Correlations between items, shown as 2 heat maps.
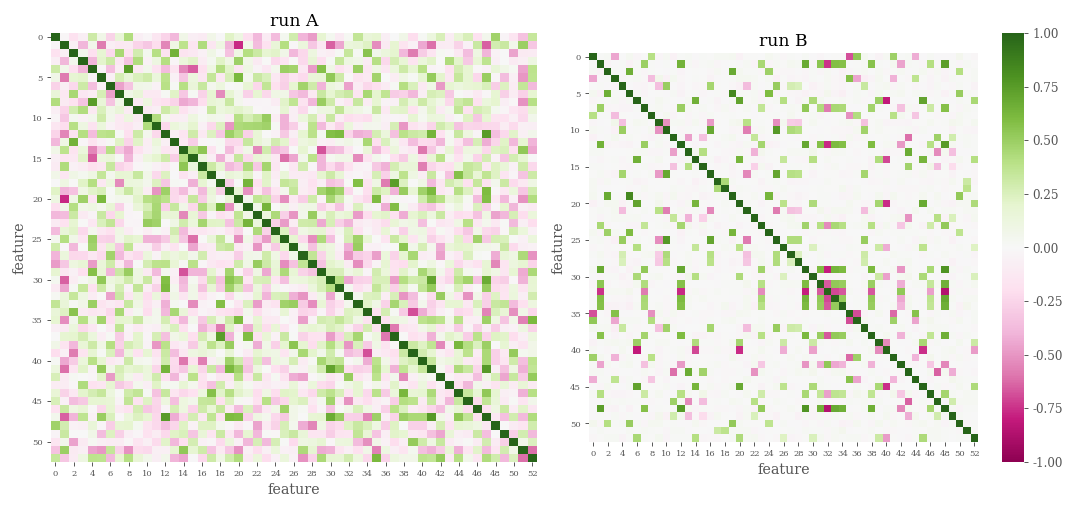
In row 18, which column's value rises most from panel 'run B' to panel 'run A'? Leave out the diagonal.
37
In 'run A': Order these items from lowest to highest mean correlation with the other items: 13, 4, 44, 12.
13, 4, 12, 44
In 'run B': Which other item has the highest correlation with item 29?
48
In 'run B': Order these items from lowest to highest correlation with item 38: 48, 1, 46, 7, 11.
11, 46, 7, 1, 48
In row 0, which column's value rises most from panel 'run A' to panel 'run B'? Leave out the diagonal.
36
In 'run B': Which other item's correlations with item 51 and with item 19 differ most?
5
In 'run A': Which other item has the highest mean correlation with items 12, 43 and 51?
6
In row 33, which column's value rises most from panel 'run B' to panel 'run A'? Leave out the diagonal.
32
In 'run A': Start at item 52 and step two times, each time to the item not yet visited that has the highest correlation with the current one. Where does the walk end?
20
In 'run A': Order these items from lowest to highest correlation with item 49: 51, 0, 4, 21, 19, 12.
12, 19, 0, 4, 21, 51
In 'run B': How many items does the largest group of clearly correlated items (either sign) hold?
13
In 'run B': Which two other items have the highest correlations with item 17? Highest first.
18, 51
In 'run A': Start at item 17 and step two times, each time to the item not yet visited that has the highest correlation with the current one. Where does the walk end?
38
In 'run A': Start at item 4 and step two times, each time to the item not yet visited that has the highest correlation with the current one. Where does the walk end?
29
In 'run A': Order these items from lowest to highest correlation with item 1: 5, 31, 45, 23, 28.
5, 31, 28, 23, 45
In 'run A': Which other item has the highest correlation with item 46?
25
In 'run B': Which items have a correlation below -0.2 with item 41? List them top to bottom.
3, 35, 44
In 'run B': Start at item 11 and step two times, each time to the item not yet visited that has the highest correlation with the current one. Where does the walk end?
22
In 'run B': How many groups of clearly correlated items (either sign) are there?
7
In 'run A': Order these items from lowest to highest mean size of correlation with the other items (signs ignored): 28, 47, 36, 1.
36, 28, 1, 47
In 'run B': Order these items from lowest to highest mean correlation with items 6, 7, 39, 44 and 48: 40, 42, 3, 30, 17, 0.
40, 42, 0, 17, 3, 30
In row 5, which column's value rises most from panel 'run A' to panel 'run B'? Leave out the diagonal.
24
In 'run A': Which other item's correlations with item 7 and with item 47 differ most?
34
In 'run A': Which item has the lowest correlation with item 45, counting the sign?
32
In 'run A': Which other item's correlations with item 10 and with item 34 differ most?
39
